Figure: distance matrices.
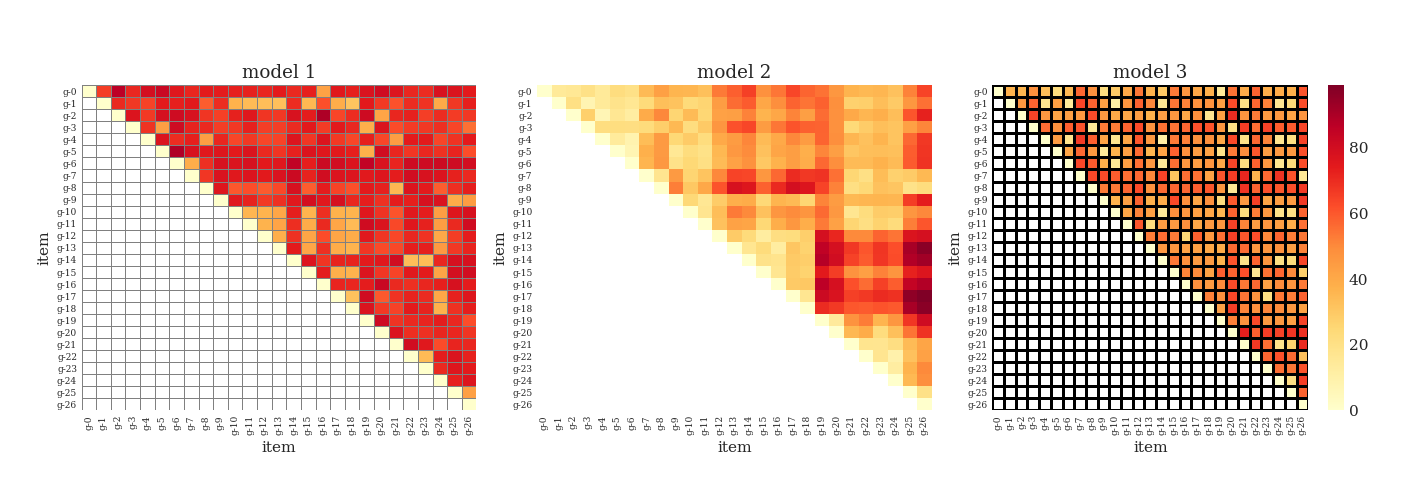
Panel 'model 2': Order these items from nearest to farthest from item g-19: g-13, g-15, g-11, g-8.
g-11, g-8, g-15, g-13
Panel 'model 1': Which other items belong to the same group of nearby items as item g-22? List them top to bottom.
g-14, g-23
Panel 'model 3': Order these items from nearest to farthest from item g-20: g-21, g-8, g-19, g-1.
g-8, g-19, g-1, g-21
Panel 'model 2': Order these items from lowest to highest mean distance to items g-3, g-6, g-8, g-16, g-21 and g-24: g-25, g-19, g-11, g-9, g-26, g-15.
g-11, g-9, g-15, g-25, g-26, g-19
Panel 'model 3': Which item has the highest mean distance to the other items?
g-20
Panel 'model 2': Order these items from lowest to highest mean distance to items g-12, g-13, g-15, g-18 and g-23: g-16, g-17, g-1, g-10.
g-16, g-17, g-10, g-1
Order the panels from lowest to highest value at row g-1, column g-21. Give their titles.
model 3, model 2, model 1
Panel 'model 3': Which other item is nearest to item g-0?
g-19
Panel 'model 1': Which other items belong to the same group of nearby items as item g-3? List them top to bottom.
g-5, g-19
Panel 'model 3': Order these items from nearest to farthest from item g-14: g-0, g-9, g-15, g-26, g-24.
g-24, g-0, g-9, g-15, g-26
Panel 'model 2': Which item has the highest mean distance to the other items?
g-26
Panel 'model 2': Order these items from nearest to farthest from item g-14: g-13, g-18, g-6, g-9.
g-13, g-18, g-9, g-6
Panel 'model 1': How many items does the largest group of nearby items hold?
9
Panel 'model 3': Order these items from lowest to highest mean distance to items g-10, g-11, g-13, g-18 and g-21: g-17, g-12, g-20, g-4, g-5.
g-4, g-5, g-17, g-12, g-20
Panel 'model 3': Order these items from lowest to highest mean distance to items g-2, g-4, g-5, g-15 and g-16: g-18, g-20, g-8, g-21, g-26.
g-18, g-21, g-26, g-8, g-20
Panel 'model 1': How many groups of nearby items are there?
8
